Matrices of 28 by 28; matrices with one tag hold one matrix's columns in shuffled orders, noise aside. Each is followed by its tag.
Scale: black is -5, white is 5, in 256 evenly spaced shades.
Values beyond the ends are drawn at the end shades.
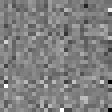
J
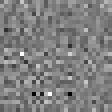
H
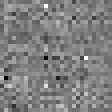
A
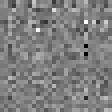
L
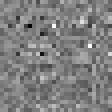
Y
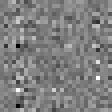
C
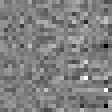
C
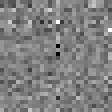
L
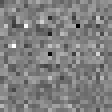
Y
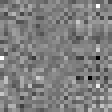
A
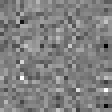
C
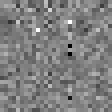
L
